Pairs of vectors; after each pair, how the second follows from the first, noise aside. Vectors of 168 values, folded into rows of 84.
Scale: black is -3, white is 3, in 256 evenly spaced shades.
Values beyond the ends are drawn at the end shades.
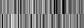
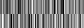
sign-scrambled.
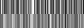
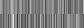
wrapped around, shrunk.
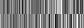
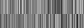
negated, shrunk.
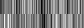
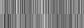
negated, shrunk.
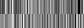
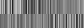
negated, partly zeroed.
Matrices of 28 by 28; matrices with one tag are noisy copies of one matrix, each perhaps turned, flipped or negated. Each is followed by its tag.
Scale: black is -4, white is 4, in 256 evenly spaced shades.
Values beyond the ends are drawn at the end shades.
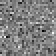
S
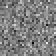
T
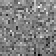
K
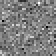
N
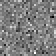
N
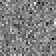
N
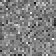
N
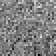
K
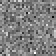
N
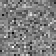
T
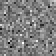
T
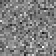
T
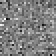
S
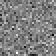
N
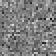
S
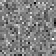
N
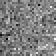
K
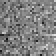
K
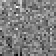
K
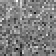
K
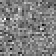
S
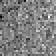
K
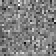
S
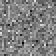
T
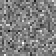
T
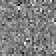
S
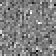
S
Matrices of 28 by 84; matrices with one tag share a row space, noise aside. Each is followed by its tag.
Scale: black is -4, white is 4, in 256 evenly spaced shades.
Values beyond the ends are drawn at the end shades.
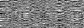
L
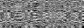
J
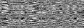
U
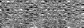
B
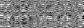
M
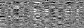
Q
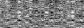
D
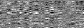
D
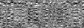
J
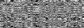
J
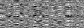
Q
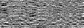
U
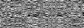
J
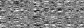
Q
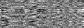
U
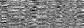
U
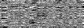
U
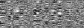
Q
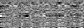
L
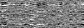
U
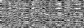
L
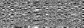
J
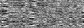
U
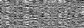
B
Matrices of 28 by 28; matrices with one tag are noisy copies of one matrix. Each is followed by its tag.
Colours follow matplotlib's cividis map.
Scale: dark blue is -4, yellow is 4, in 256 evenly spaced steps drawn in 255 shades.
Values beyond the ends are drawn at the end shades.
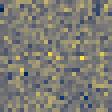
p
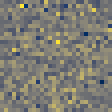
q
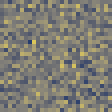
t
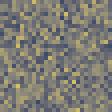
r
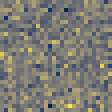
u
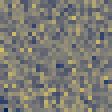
u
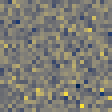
t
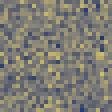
p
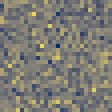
p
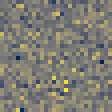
q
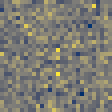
p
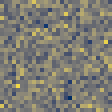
r
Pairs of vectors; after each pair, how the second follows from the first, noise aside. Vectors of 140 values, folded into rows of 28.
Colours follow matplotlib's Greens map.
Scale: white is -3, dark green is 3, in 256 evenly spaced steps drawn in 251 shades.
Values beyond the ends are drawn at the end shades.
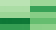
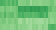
wrapped around, shrunk.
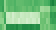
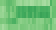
reversed, negated, shrunk.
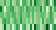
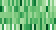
sign-scrambled.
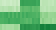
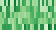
sign-scrambled.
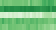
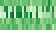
sign-scrambled.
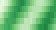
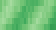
reversed, negated, shrunk.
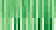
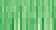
negated, shrunk.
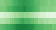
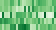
sign-scrambled.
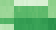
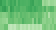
reversed, shrunk.
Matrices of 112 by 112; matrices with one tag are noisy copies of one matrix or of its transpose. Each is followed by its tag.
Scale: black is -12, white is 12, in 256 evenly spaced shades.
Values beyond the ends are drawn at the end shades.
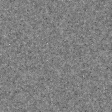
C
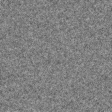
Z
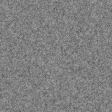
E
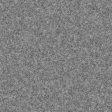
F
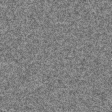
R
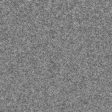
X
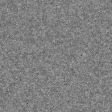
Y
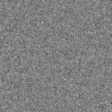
X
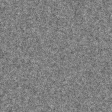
Z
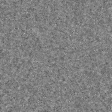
Z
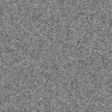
C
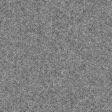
Y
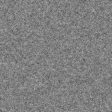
R
